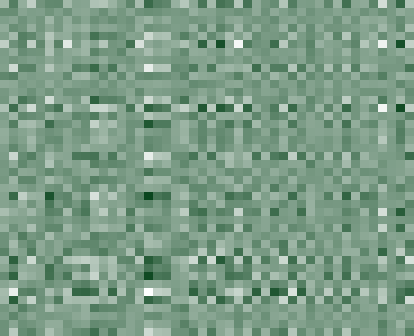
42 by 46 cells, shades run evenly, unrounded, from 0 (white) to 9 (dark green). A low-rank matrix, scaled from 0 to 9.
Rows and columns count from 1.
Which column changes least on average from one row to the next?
44
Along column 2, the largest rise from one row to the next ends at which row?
38
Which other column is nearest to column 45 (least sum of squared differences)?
23
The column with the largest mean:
45
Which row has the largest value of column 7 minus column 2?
37
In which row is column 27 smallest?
6
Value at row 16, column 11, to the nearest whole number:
2
